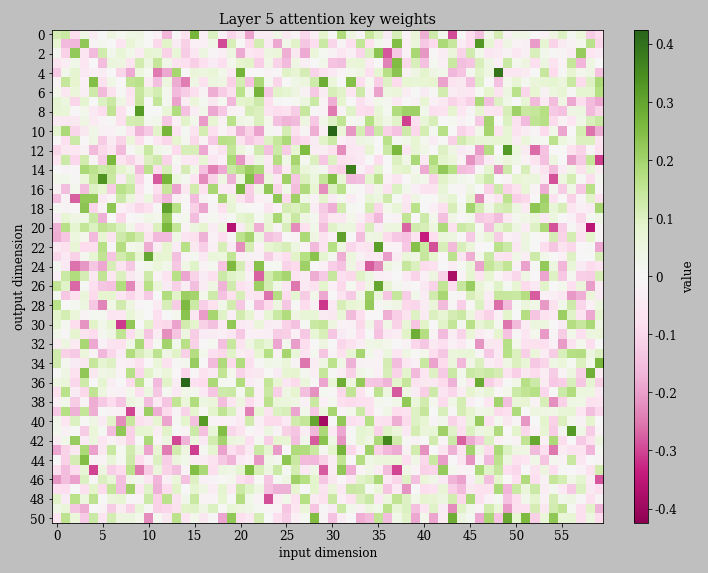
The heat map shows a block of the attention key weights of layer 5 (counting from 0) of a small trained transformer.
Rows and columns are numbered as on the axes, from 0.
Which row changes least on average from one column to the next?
19
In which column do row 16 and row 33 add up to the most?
23
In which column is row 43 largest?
31
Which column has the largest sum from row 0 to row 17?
37
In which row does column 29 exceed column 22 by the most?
15
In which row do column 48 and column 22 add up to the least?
28
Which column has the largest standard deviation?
12
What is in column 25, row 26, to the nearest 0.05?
-0.05
